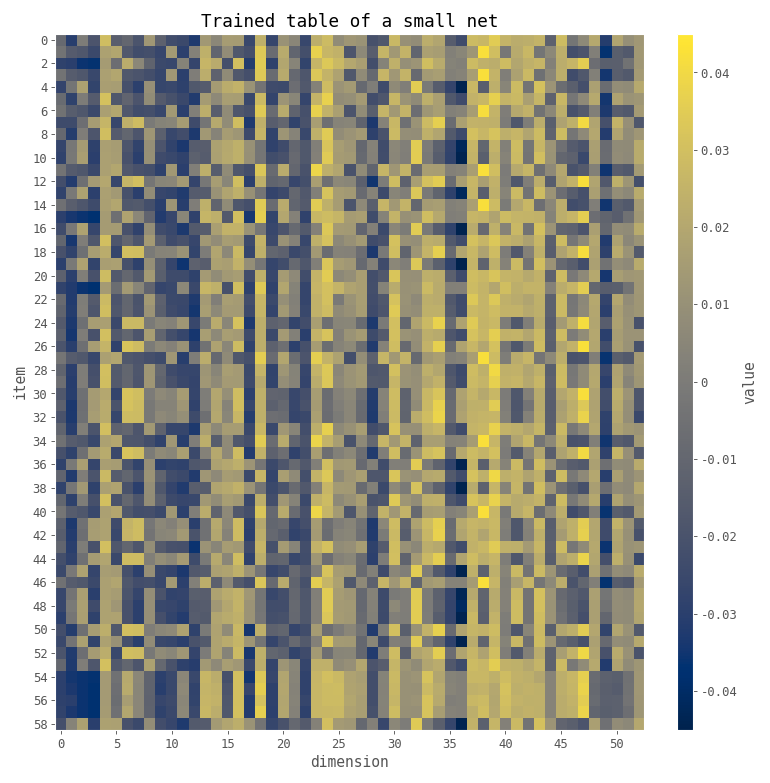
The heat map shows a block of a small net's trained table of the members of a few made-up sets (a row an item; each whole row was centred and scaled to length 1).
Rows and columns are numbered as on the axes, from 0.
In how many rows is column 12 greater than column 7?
23
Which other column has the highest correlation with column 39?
4
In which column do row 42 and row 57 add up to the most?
47
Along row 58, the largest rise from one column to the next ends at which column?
37
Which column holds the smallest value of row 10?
36
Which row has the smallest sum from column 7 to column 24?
13
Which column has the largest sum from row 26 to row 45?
39
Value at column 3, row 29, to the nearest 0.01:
-0.02
